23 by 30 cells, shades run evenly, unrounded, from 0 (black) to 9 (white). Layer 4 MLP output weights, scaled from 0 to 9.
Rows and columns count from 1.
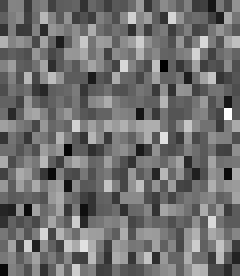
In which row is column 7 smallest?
15
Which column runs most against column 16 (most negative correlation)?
21
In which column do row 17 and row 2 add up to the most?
17
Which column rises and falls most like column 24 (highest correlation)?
12
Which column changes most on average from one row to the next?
29
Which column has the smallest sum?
1
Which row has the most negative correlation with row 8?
6
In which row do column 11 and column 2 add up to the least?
18
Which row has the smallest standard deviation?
8
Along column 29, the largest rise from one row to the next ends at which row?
10
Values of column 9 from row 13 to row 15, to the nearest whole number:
0 5 3
